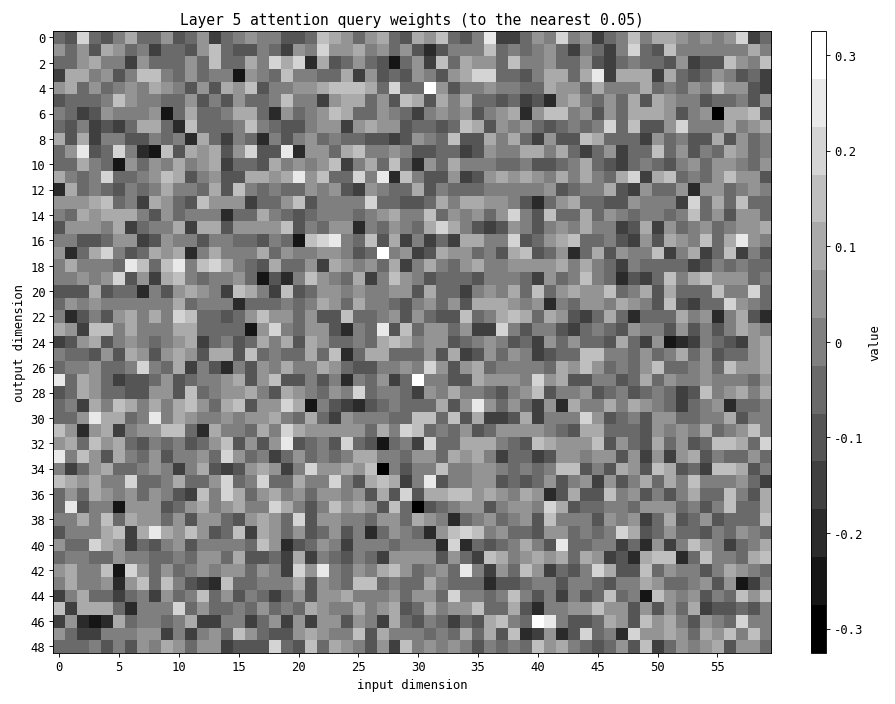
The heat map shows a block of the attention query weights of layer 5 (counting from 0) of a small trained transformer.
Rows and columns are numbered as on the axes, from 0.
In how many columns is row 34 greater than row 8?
33
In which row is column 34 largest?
42
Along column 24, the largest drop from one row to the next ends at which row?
23
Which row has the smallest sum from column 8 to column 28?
8
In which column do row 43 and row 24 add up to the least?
57
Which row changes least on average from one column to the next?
21
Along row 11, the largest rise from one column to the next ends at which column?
29
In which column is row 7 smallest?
10
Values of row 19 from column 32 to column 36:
-0.05 -0.05 -0.05 -0.1 0
